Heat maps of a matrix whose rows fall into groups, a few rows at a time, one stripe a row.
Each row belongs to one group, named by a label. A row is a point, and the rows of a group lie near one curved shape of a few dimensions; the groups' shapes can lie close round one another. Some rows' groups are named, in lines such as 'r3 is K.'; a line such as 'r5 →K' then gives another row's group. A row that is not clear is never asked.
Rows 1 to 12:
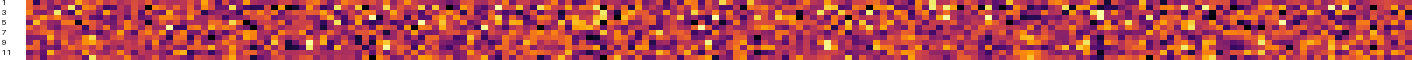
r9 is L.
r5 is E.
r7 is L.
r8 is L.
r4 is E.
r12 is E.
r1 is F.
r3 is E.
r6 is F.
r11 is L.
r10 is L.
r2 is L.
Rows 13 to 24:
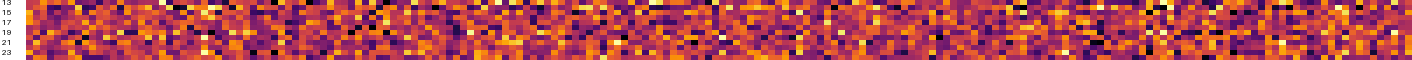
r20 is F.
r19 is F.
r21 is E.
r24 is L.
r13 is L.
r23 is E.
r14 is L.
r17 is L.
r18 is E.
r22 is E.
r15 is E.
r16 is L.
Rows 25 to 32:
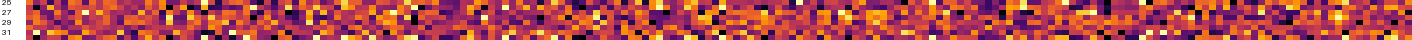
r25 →E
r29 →L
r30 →E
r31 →F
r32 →F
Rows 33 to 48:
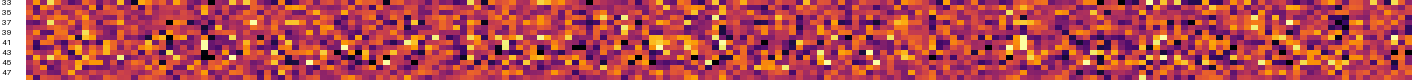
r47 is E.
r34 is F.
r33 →F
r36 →E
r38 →E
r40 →L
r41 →F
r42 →E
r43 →E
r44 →F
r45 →L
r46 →L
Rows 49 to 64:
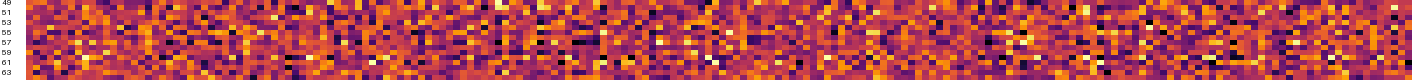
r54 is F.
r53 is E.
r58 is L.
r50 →L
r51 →L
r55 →L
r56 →L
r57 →E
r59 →E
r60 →L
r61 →E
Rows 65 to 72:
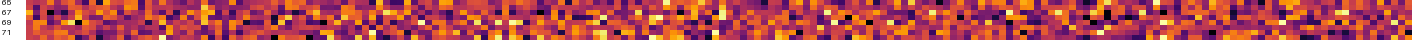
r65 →F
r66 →F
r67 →F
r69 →E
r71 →E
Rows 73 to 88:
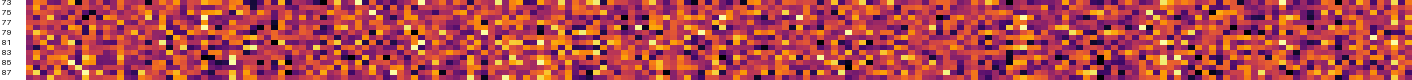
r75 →L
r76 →F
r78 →E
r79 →F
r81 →E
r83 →E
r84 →F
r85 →L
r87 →F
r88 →L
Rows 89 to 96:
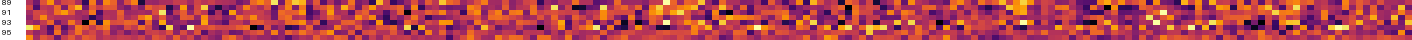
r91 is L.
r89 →F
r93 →F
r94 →F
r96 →L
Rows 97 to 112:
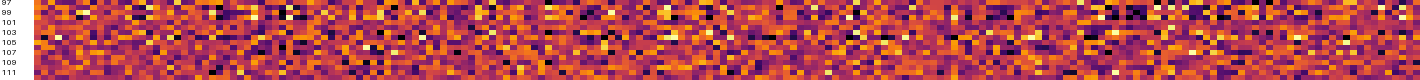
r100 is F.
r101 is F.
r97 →F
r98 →F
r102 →L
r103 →F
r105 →F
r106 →E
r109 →E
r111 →F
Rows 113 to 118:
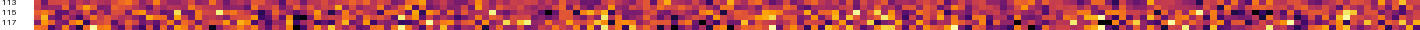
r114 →E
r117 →E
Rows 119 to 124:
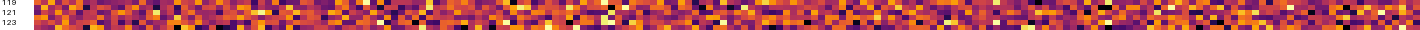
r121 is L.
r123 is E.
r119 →E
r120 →E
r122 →F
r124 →L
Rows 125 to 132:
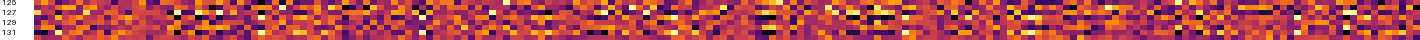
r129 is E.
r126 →E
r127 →F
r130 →L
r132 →E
